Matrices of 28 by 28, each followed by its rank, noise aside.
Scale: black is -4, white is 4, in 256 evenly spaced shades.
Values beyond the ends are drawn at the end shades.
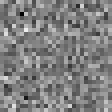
eight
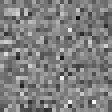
eight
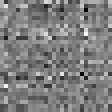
three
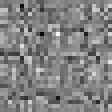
six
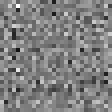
eight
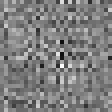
four
